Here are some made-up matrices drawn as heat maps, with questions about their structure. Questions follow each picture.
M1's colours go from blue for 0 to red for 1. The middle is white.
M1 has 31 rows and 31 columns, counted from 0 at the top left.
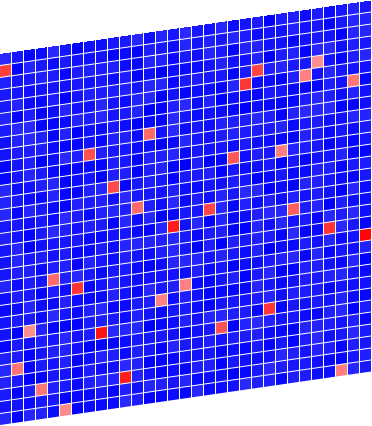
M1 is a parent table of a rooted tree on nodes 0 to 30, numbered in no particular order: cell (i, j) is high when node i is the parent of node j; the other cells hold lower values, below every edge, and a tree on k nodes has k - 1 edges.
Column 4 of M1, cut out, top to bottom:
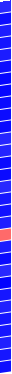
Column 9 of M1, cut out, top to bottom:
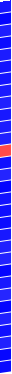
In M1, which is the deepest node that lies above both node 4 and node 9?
16
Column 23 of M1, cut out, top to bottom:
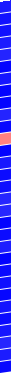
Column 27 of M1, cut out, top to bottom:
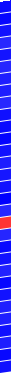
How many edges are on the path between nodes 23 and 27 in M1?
7
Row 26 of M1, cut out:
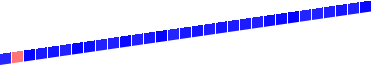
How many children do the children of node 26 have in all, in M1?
1
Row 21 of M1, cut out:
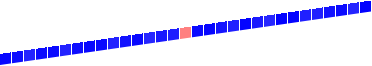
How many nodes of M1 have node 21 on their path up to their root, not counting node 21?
2
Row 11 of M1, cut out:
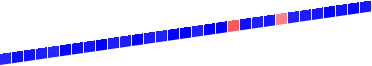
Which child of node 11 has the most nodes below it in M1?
19
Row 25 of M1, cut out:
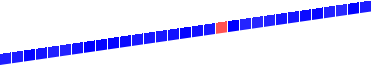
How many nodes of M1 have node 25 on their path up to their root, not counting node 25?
2
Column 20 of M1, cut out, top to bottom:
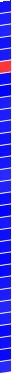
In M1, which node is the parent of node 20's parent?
30
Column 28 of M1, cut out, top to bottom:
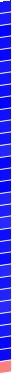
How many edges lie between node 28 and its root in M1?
5
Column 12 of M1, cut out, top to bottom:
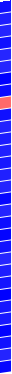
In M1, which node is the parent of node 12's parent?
24
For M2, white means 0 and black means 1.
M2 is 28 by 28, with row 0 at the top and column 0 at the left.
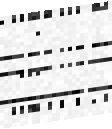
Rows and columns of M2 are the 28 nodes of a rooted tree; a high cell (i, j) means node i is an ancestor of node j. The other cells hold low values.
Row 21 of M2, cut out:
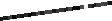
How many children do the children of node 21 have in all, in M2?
2
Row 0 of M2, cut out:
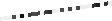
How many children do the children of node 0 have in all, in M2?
1
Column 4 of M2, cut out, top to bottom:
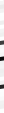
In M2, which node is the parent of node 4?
10
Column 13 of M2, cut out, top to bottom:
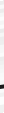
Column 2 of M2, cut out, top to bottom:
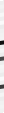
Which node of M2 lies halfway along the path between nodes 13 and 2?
14
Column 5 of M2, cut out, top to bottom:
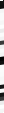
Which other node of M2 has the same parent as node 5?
7
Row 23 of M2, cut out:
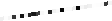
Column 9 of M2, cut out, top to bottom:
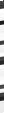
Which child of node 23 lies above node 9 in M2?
15
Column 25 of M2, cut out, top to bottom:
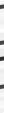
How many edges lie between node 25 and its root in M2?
4
